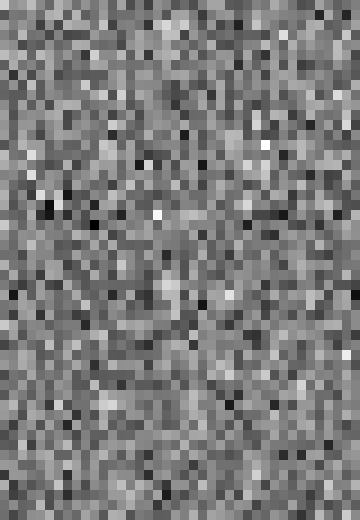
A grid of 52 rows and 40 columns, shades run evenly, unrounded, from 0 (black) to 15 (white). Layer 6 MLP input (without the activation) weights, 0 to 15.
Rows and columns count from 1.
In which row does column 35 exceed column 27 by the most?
3
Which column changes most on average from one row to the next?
8
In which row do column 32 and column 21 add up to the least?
16
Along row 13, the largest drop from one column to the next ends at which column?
40
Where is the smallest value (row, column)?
23, 11
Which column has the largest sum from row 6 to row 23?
1
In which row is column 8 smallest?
20
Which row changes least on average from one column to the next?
47
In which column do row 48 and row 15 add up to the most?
30
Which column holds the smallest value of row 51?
18
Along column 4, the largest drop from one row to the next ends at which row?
19
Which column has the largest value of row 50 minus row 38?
15
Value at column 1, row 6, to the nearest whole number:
11
